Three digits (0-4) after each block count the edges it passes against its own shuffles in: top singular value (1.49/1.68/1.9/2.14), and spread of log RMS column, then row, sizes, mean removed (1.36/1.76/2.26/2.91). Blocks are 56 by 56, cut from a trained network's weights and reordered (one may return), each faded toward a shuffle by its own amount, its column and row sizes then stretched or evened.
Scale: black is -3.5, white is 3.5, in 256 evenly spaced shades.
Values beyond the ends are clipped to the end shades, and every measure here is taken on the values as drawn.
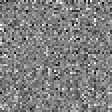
1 1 2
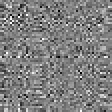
2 2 3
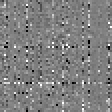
1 4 1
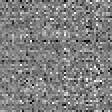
0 3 2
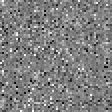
1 3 0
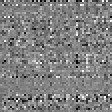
0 2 4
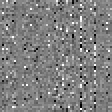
0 3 0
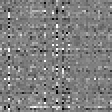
1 3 2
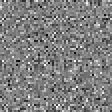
3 0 2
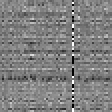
4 3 1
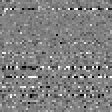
4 0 4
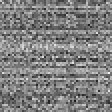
4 0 1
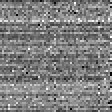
4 0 1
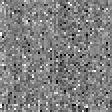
0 1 1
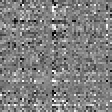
2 4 2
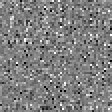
1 2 0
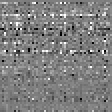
1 3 4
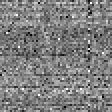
2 0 1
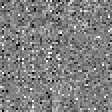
2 2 0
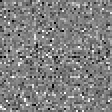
1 0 1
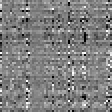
3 4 1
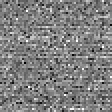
1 0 0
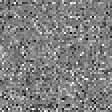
2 0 2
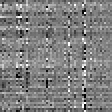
4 4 0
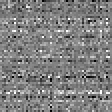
3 3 4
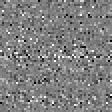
0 0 3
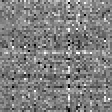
2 3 1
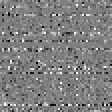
2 1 4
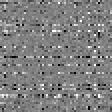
4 2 4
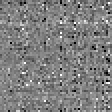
0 3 1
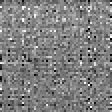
2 3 1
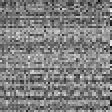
4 1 0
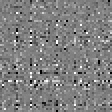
3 3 3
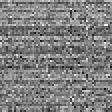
4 1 1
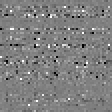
0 1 4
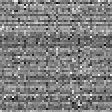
4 1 1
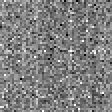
2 0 0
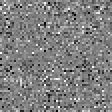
2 1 2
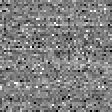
0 0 2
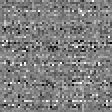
1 1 4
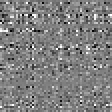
3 3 4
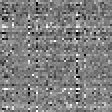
3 3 2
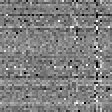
2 1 2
